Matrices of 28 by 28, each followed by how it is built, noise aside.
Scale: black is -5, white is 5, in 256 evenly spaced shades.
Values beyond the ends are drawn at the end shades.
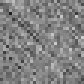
Toeplitz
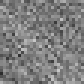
Toeplitz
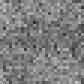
smooth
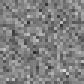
Toeplitz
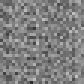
repeating rows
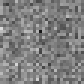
blocks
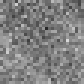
smooth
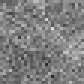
smooth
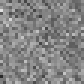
Toeplitz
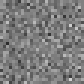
repeating rows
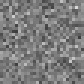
repeating rows
